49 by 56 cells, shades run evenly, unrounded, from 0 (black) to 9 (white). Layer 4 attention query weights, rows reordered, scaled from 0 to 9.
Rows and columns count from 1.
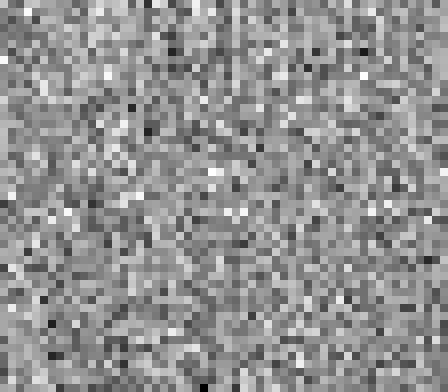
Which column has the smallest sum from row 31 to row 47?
16
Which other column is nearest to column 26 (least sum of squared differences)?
9
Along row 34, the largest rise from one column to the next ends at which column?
2
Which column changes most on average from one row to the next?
44
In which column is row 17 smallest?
19
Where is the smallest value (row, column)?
49, 26
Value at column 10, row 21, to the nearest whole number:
8
